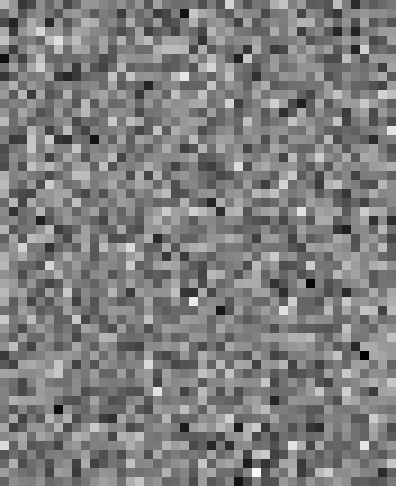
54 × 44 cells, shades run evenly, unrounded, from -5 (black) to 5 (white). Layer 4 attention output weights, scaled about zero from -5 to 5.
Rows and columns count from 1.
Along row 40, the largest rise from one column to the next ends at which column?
42
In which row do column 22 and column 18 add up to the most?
24
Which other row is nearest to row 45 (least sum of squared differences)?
37
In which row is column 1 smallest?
7
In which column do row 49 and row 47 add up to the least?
13
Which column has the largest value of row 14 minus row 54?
28
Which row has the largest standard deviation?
48
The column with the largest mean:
26
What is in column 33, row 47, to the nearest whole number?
0
